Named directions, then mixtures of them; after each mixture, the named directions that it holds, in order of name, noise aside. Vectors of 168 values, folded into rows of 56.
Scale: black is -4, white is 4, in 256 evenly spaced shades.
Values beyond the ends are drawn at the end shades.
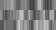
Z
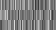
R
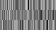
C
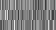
C, R.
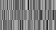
C.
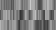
Z.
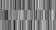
R, Z.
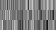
C, Z.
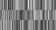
C, Z.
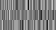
C.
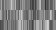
R, Z.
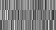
C, R.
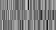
C.
